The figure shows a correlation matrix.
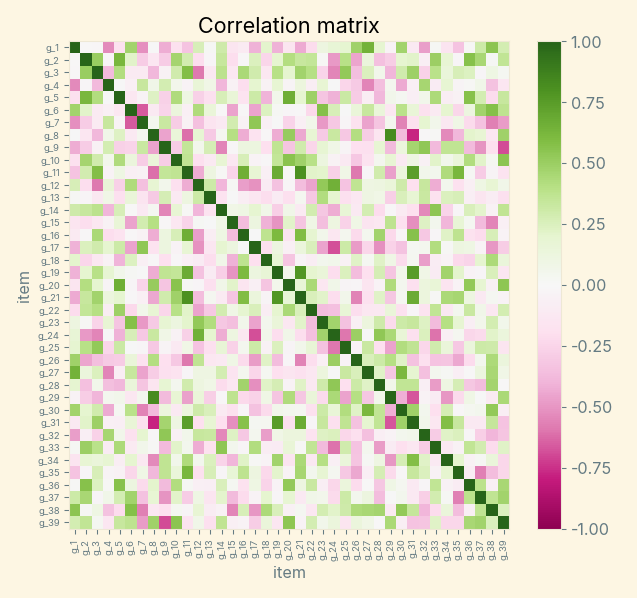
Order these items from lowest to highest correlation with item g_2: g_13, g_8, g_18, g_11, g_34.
g_18, g_8, g_13, g_34, g_11
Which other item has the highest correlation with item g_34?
g_31
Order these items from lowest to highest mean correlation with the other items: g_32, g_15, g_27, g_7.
g_7, g_15, g_32, g_27
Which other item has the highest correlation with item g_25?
g_3
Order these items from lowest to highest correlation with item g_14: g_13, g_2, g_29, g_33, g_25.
g_13, g_29, g_25, g_2, g_33
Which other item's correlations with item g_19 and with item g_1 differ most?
g_21
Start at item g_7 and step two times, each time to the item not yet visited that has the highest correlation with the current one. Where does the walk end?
g_33
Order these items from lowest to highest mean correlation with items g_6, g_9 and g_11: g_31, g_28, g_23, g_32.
g_32, g_28, g_23, g_31
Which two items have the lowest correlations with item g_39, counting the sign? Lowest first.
g_9, g_7
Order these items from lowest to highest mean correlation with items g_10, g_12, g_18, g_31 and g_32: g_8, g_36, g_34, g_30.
g_8, g_36, g_30, g_34
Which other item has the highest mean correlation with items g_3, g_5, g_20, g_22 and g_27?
g_2
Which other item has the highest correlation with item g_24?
g_12
